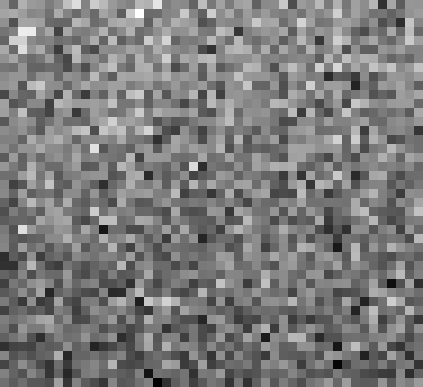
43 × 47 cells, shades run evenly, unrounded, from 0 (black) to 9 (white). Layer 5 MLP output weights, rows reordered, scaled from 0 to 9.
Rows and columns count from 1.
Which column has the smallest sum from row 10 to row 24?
32
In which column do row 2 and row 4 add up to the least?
27
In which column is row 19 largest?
22
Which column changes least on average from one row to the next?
29
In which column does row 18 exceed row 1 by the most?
43
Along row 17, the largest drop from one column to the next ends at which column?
12
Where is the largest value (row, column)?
2, 16
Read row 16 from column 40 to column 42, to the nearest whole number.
7 3 6
